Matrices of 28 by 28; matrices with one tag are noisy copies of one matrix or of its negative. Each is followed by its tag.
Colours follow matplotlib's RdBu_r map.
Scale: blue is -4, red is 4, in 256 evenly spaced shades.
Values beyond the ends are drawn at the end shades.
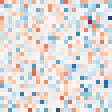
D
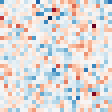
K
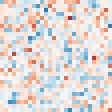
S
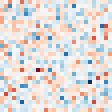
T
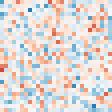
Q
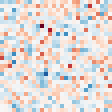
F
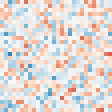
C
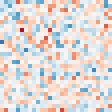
F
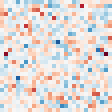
Q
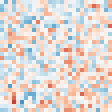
S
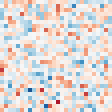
Q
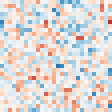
K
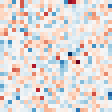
T
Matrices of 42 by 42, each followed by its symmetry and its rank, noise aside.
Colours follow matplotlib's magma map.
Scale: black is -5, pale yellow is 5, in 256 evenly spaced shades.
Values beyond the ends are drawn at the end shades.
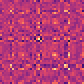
symmetric, rank two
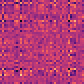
symmetric, rank two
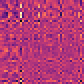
no symmetry, rank three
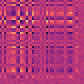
symmetric, rank one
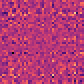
no symmetry, rank three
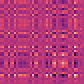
symmetric, rank one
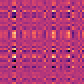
no symmetry, rank one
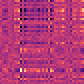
no symmetry, rank one
